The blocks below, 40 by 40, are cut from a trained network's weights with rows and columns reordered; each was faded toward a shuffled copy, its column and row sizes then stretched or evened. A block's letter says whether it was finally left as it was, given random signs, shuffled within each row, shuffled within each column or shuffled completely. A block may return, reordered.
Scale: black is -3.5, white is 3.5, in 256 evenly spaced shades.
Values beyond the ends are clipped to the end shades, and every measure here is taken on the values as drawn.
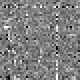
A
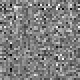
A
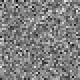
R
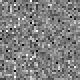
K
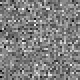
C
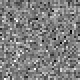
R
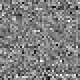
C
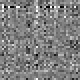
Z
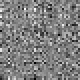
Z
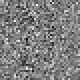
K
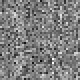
K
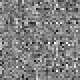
A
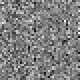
K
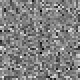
A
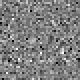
C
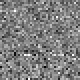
C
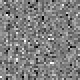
K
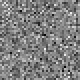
R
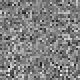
A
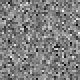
K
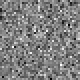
R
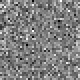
K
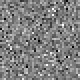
R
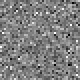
R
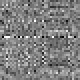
Z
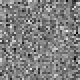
K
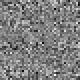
A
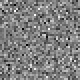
R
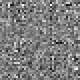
A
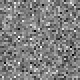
K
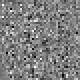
K
